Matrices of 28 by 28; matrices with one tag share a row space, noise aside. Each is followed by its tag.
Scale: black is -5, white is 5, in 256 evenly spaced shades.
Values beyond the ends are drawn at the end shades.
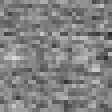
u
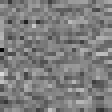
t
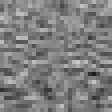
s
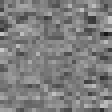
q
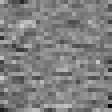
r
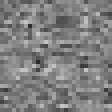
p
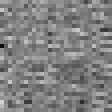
t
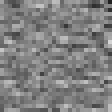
u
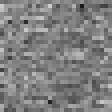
t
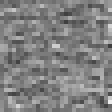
u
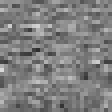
p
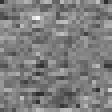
p
